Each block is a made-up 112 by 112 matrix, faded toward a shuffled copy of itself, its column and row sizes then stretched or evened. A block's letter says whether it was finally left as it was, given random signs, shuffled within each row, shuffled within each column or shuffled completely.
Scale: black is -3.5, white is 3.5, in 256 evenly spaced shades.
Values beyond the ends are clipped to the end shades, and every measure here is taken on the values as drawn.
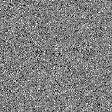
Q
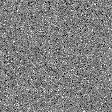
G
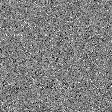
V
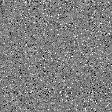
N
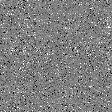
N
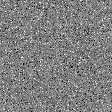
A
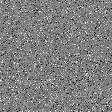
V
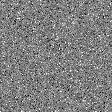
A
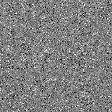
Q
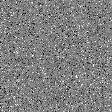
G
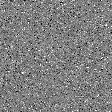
A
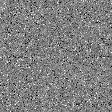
V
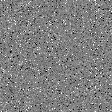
G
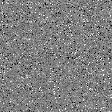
Q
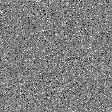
G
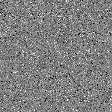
V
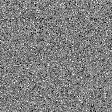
V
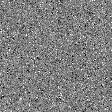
G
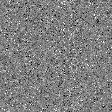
G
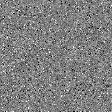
Q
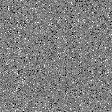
Q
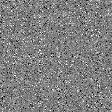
Q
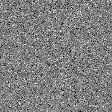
G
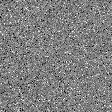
A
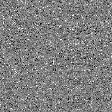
Q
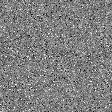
V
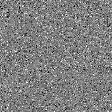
Q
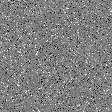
A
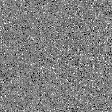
Q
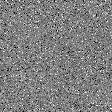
V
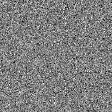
N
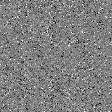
Q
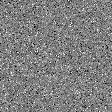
A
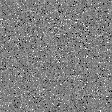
N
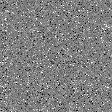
N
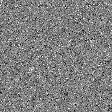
V
